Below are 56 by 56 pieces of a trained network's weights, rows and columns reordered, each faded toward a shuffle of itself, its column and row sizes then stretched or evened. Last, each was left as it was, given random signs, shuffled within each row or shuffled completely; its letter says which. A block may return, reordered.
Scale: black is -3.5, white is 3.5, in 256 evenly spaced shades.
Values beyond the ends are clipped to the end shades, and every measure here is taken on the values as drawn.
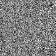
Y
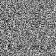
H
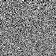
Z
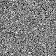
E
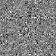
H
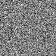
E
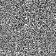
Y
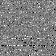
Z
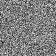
E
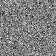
E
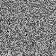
Y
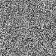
Y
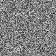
Z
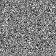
Z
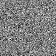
Z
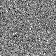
E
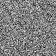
E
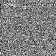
Z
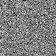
E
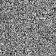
Z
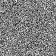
E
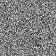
Z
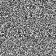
Z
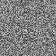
H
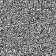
Y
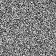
E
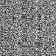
H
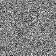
Y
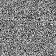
Z
